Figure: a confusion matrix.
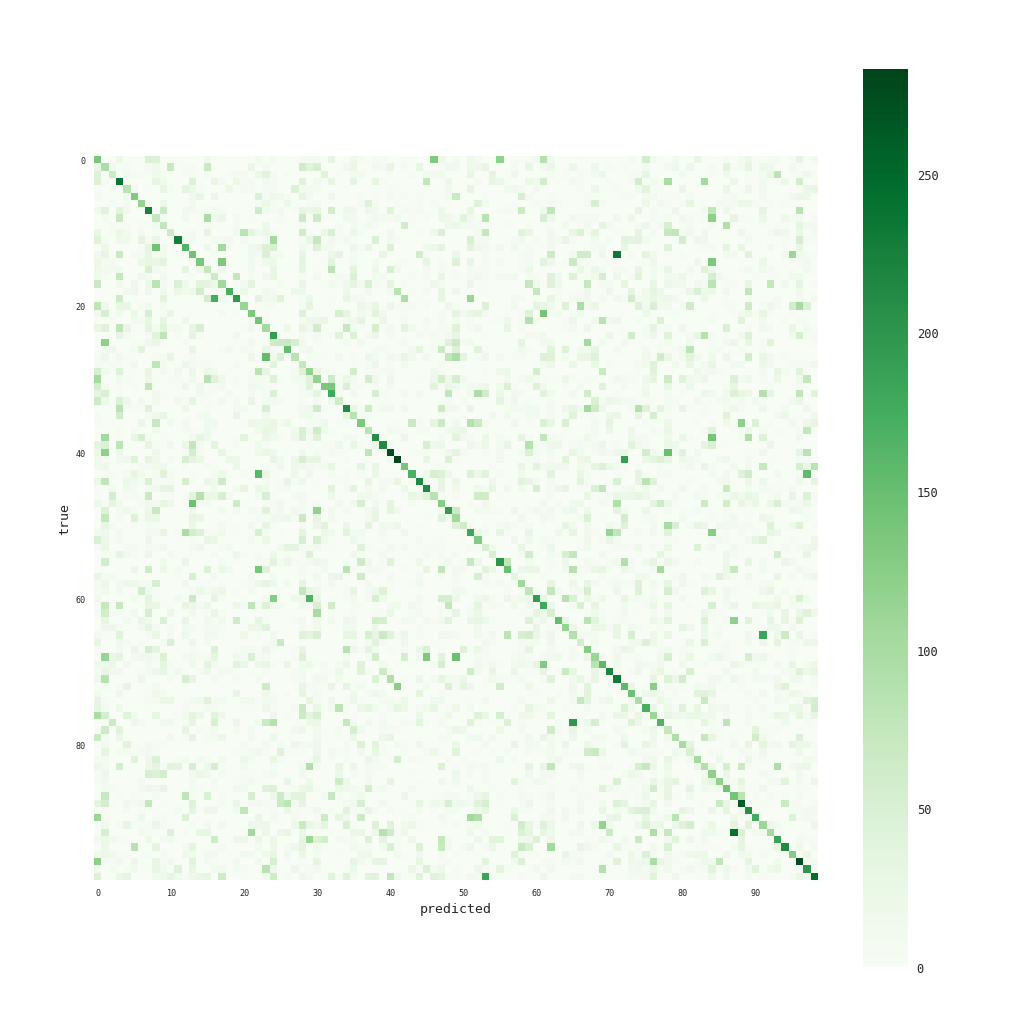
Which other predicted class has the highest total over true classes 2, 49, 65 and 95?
91
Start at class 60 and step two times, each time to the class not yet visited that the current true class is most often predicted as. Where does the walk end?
22
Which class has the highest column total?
1
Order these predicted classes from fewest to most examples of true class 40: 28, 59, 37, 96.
28, 96, 59, 37
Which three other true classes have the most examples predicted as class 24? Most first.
60, 11, 77
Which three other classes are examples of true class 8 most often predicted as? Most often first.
84, 15, 53
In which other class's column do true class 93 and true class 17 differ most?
29
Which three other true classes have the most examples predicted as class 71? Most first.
13, 47, 51
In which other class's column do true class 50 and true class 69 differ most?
61
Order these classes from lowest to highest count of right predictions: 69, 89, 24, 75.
69, 75, 24, 89
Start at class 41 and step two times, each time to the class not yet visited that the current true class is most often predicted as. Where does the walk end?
76
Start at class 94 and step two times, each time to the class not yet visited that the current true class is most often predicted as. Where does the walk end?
30
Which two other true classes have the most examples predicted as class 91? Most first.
65, 32
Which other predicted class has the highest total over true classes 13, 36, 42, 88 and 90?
71
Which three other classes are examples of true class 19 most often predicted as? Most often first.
16, 51, 42
